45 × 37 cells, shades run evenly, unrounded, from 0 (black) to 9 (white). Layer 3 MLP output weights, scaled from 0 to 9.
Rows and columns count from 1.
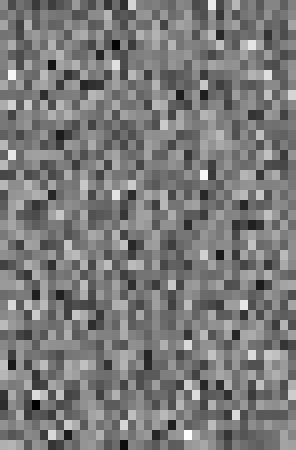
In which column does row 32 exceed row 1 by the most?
5
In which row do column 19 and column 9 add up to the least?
8
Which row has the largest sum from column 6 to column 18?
19
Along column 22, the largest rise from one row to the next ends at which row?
44
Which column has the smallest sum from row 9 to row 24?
24
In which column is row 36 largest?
32
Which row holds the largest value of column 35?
36
